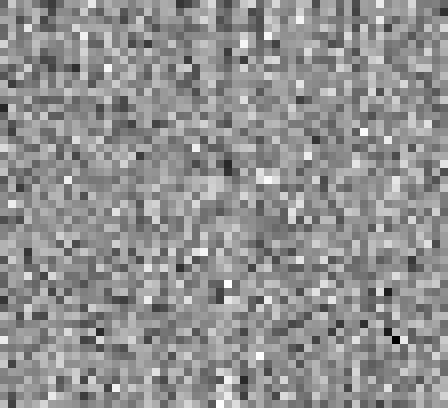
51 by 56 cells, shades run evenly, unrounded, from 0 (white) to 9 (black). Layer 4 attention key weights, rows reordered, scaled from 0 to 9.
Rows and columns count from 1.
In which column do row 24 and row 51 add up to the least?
28
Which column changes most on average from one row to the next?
1
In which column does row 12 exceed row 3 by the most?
48
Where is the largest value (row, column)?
43, 50
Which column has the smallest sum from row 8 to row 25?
27
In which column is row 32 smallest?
26
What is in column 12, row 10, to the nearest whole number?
5
